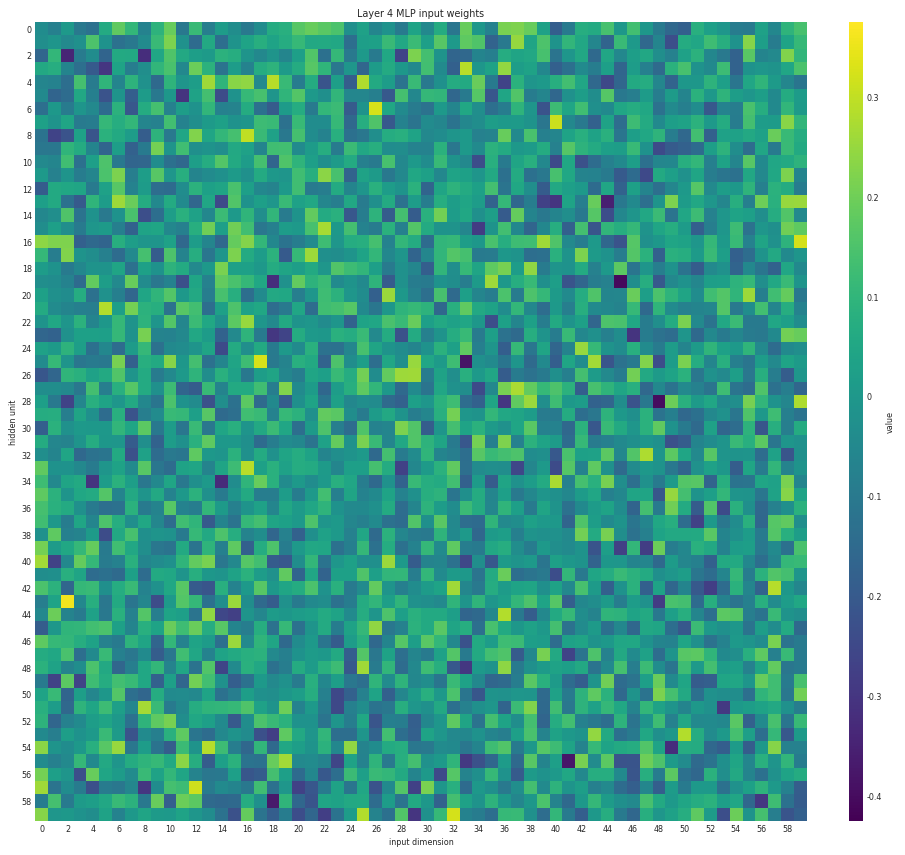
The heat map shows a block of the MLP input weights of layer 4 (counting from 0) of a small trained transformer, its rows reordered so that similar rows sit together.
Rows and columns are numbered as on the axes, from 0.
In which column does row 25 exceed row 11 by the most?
47
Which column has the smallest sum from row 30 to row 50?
33
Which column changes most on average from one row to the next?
36
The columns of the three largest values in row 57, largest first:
12, 0, 30
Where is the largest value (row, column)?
43, 2
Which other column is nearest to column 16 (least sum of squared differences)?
31
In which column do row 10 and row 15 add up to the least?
34
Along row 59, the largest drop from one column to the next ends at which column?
29
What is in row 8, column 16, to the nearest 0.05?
0.3
